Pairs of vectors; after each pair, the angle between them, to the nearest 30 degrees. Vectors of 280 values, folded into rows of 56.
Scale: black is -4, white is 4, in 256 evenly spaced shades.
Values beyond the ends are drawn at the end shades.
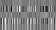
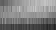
90 degrees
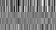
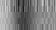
60 degrees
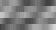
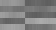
90 degrees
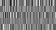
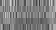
150 degrees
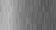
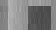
60 degrees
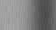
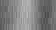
60 degrees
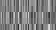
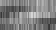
120 degrees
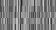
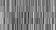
120 degrees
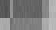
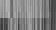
150 degrees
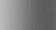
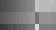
150 degrees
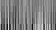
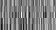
60 degrees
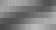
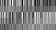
60 degrees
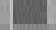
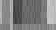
30 degrees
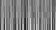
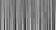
30 degrees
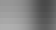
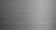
150 degrees
